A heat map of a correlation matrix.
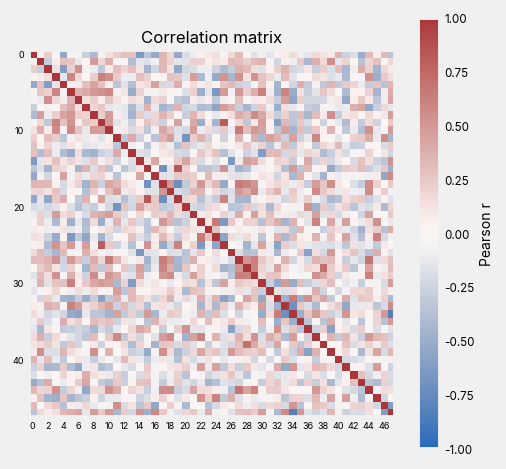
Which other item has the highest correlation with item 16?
47
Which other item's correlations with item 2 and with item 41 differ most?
6
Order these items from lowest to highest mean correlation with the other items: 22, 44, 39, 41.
41, 22, 39, 44
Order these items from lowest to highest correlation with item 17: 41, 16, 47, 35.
16, 41, 35, 47
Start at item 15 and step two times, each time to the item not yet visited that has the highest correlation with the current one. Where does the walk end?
25
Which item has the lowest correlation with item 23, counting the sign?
43
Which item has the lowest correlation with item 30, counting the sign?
13
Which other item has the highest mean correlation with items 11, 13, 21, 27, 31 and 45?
37
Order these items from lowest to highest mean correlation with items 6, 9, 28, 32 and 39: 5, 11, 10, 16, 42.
42, 16, 11, 5, 10
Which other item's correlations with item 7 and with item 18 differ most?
44
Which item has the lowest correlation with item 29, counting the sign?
26
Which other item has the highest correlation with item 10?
27
